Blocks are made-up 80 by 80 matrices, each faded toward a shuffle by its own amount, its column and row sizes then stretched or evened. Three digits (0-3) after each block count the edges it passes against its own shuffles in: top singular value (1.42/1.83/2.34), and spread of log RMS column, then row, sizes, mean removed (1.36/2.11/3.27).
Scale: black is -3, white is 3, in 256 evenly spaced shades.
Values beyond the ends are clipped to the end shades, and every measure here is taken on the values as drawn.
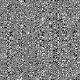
2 2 1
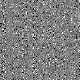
1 2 0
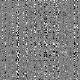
2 3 2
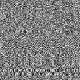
3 0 2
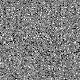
1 0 1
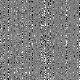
0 3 1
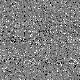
0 1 1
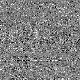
1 0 2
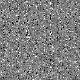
0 2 0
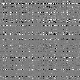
1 2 3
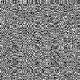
3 1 1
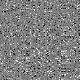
2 1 1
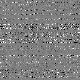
0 1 3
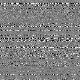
2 0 3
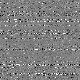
0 0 3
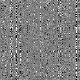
3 3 1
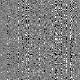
3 3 1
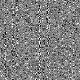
2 2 0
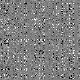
0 3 2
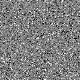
0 0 1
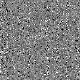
0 2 1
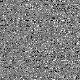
1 1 2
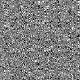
2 2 0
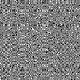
3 0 1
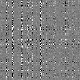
3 3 2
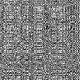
3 1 1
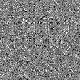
2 0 1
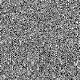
1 1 0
